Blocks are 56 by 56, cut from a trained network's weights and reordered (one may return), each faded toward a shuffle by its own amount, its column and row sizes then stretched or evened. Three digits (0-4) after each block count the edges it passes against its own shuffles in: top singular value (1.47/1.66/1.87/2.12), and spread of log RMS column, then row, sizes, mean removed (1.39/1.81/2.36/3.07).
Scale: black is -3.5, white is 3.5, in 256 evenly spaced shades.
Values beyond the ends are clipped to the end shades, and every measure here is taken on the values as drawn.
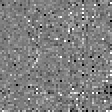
1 2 1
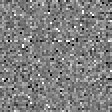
1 0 0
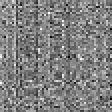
3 1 1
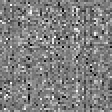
1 2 1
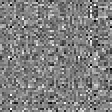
3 2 2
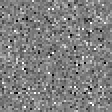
0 1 1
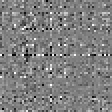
3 3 3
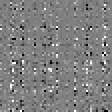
2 4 3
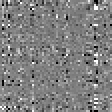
2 3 3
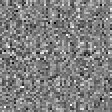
3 0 1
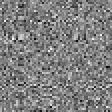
3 0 1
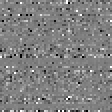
0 0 4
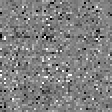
0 2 1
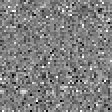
0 0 1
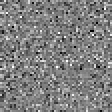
1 0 1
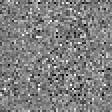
0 2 2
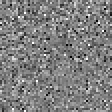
1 1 1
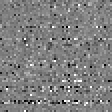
2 1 3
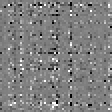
1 4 3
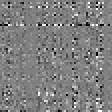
3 4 3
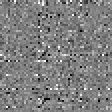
0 2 3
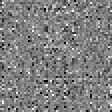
0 2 0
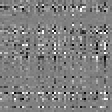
4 3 4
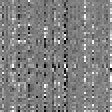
4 4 1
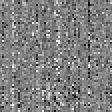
1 3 1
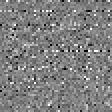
1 1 3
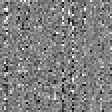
2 3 0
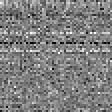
4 0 2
